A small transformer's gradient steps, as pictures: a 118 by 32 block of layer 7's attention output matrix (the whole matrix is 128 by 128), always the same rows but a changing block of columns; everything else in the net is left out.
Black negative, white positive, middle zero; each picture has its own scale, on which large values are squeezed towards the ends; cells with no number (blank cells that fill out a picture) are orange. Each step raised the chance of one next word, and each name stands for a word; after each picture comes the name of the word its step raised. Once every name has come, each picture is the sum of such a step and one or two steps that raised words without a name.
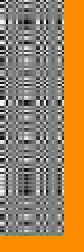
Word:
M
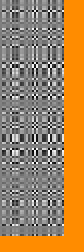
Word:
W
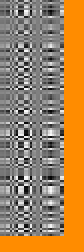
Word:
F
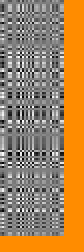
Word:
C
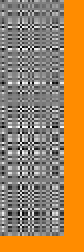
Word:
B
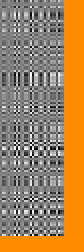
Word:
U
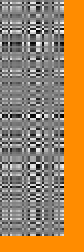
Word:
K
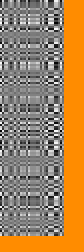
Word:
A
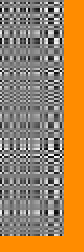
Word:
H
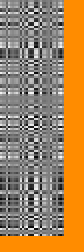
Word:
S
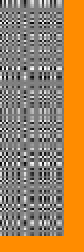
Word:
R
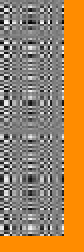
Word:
M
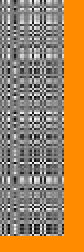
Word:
W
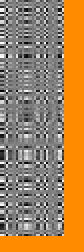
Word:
C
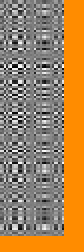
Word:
W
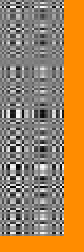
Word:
K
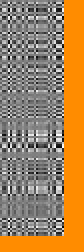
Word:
F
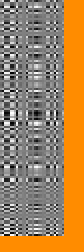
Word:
S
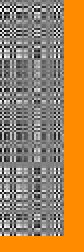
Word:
S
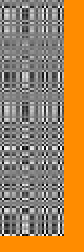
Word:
U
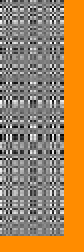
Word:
M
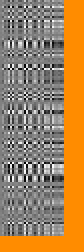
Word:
K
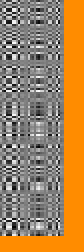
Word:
F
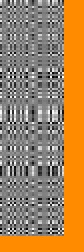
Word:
R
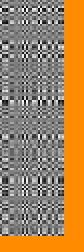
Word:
M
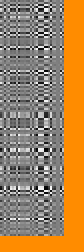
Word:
B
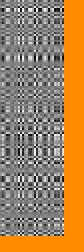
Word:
H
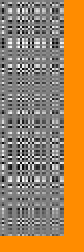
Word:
H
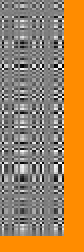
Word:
W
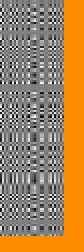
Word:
B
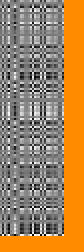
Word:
U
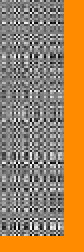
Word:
C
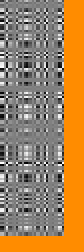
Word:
C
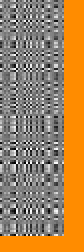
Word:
U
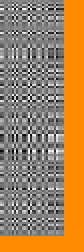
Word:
W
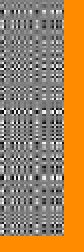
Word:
F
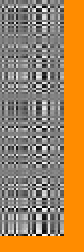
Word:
U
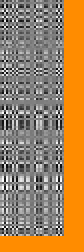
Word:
S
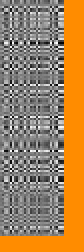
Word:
A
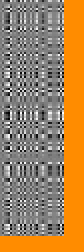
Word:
W
